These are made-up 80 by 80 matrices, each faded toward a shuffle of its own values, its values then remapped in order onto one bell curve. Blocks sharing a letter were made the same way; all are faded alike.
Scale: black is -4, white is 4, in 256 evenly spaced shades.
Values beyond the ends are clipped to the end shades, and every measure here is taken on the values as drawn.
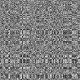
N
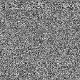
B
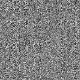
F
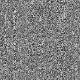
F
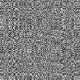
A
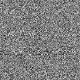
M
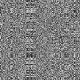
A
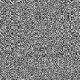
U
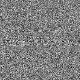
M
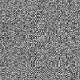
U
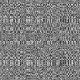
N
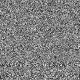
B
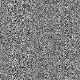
F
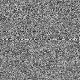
B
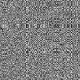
A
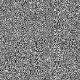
F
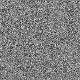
B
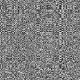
U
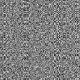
A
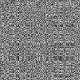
A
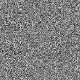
F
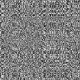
A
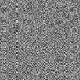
U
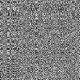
U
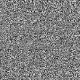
M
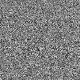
B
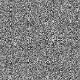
F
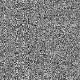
F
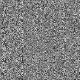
F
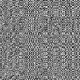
N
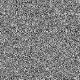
M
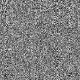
F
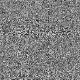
M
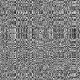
N
